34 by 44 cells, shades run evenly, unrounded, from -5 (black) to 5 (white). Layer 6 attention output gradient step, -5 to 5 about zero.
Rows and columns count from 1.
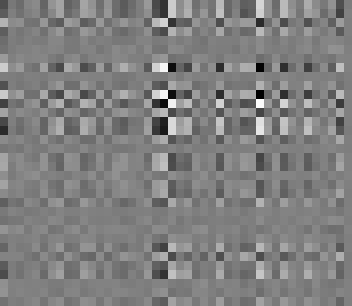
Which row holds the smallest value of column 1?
15
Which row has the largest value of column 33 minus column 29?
12
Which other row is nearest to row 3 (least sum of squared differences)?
18
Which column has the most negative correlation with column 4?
2
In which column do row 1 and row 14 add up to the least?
21
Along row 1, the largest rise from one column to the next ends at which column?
22
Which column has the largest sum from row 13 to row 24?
43
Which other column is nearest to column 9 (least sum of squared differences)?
29
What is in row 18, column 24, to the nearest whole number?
-1
